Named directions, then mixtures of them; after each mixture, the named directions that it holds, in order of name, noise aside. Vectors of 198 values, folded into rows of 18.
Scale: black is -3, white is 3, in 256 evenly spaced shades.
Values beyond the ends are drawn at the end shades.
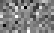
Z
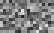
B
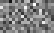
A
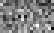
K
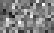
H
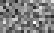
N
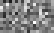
A, B, N.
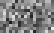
H, K.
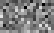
B, K, Z.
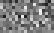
A, K, N.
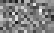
A, N, Z.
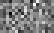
A, H.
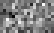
H.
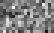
H.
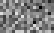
B, K, N.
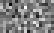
K, N, Z.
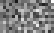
K, N.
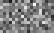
A.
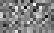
A, Z.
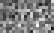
H, K, N.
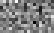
A, N.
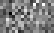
A, H.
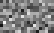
B.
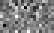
Z.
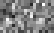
H.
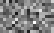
A, B, N.
